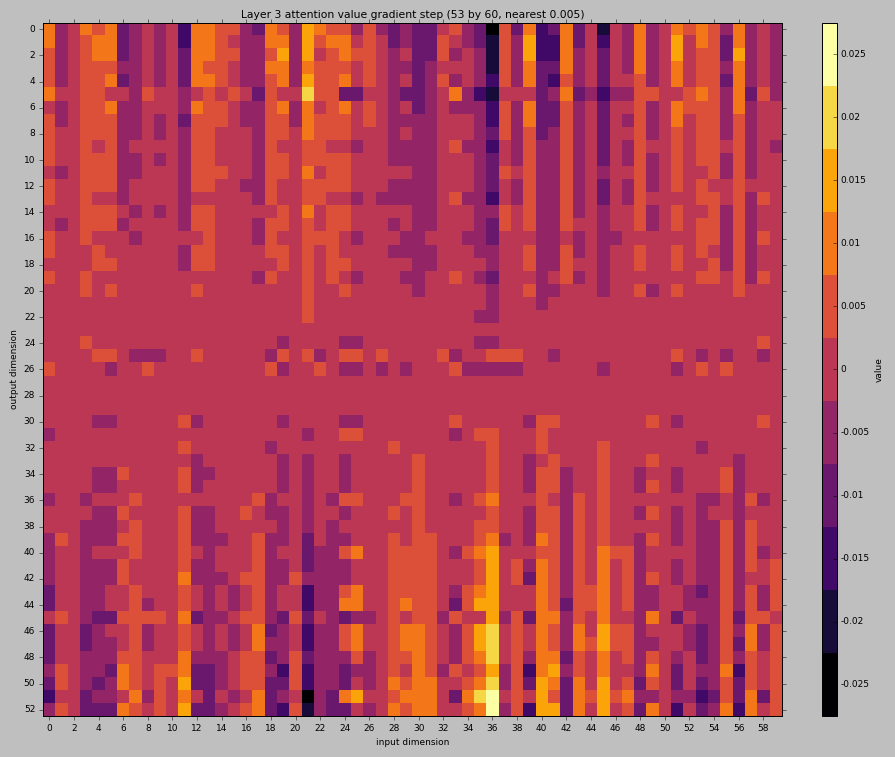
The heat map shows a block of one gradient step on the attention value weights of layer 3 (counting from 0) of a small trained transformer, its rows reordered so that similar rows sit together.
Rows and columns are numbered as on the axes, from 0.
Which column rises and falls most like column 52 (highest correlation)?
15
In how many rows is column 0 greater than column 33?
13
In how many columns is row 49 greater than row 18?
24
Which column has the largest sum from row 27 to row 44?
36
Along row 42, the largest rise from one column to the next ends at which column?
40
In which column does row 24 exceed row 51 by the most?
21
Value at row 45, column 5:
-0.01
